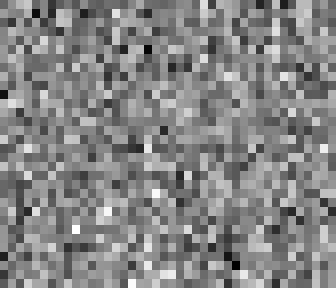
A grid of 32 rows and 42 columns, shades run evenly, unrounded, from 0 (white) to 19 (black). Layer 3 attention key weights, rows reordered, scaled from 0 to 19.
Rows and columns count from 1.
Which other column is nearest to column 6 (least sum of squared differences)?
42
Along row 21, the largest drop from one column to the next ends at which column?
24
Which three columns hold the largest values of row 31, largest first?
1, 39, 9
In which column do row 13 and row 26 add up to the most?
3
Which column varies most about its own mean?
19
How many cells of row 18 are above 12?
5
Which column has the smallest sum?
32
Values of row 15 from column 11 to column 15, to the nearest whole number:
9 9 12 7 8
